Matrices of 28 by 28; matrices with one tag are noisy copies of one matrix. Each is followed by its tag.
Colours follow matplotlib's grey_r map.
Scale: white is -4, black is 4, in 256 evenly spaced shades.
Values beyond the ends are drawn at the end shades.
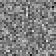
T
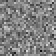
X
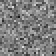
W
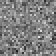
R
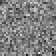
W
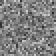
X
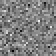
T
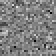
T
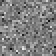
W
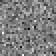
W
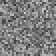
W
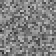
T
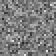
R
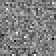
R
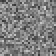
W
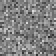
X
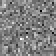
X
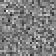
X
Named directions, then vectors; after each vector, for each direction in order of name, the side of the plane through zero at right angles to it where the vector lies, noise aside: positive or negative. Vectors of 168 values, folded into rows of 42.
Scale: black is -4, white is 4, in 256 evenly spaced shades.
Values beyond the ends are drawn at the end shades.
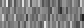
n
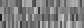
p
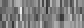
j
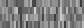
negative, negative, positive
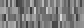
negative, negative, positive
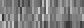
negative, negative, negative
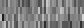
negative, negative, negative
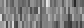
negative, negative, negative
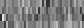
positive, positive, positive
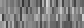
negative, negative, negative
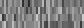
negative, negative, negative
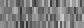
negative, negative, positive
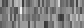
positive, negative, negative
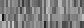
negative, negative, negative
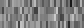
positive, positive, negative
